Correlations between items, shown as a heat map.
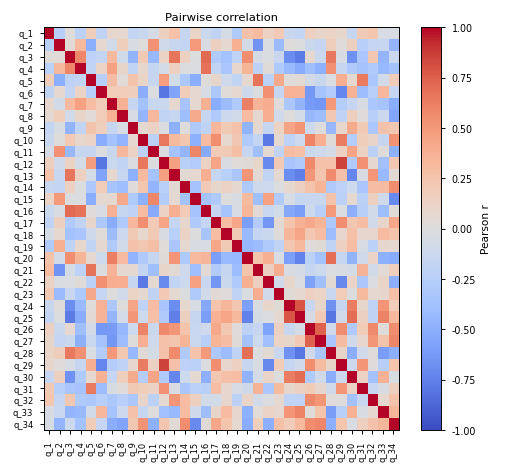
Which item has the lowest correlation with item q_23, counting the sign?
q_2
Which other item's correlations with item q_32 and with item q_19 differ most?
q_13
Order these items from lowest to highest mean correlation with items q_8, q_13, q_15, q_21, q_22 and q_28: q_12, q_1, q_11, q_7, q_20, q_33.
q_33, q_12, q_11, q_1, q_7, q_20
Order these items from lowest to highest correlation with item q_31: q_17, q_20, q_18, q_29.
q_20, q_18, q_17, q_29
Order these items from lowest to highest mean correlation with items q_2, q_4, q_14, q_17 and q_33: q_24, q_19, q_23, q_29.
q_23, q_29, q_24, q_19
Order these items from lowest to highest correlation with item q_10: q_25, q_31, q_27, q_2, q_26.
q_25, q_2, q_31, q_27, q_26
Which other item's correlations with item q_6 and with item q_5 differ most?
q_12
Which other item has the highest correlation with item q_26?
q_27
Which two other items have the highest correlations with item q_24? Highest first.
q_25, q_30
